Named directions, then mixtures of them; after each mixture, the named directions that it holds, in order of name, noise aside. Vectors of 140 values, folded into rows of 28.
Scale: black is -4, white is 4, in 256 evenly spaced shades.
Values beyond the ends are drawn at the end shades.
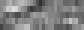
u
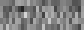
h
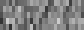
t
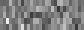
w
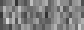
h, t, w.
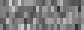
h, u, w.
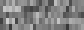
t, u.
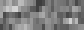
u.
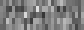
h, w.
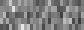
t, u, w.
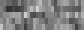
h, u, w.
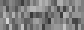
h, u, w.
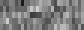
u, w.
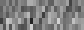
h, t.
